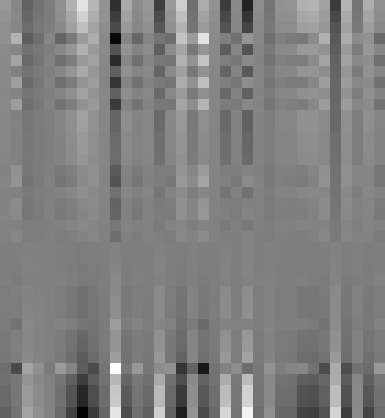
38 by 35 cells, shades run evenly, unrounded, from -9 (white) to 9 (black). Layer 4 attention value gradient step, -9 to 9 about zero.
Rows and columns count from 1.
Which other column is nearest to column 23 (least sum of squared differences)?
21
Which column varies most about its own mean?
11
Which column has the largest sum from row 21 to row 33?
8
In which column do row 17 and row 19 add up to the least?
19
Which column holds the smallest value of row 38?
23
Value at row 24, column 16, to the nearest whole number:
0
